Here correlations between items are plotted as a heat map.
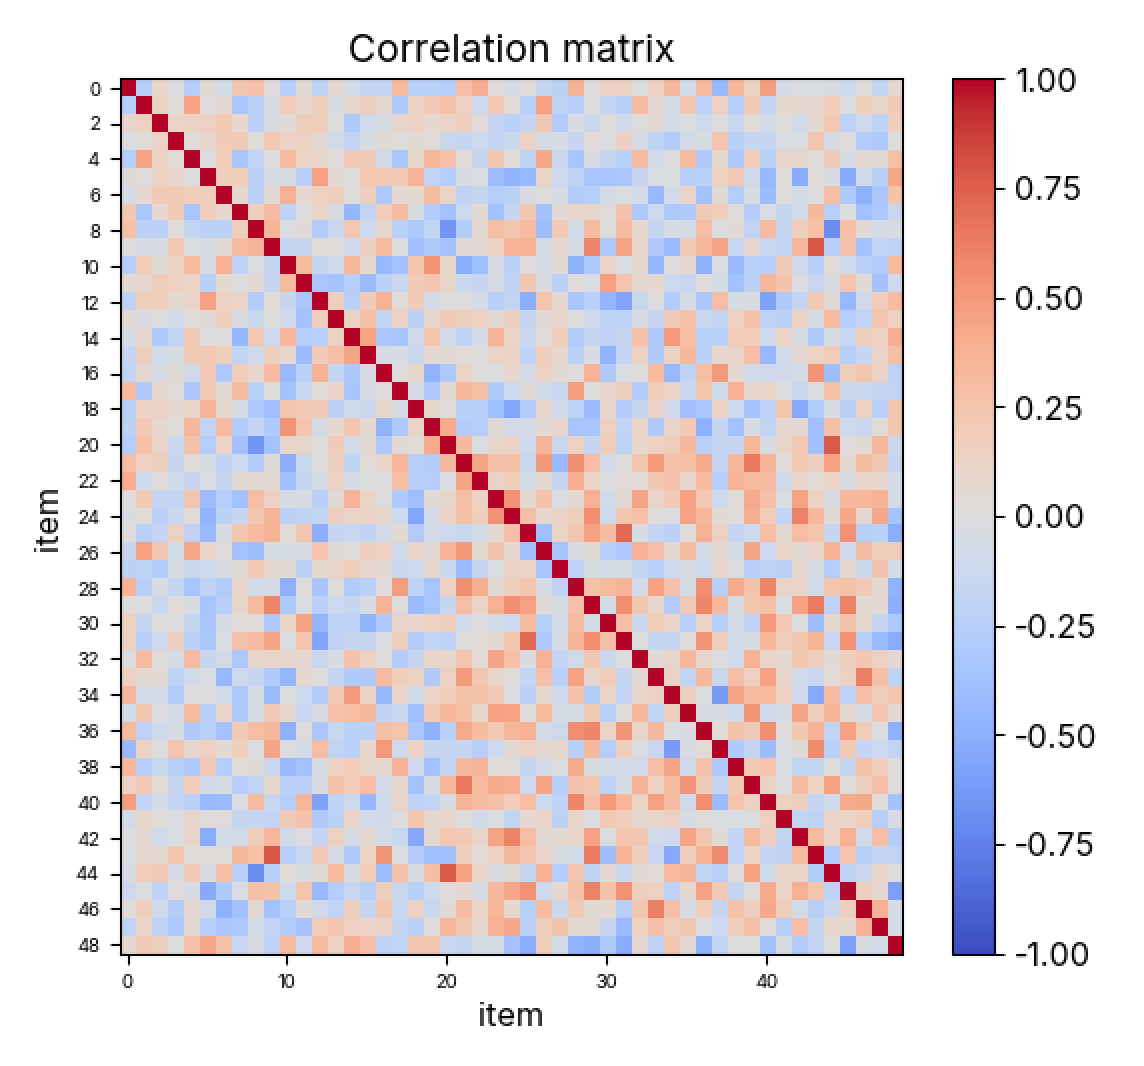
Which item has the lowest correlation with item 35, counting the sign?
18
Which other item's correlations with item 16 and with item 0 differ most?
37
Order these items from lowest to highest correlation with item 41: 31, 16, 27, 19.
27, 16, 19, 31
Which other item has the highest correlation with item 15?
14
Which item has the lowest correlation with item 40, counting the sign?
12
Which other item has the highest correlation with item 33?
46
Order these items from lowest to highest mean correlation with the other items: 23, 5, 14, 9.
5, 14, 9, 23
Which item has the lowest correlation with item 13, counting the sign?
11
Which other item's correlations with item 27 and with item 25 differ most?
31
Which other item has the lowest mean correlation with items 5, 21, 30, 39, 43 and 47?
10
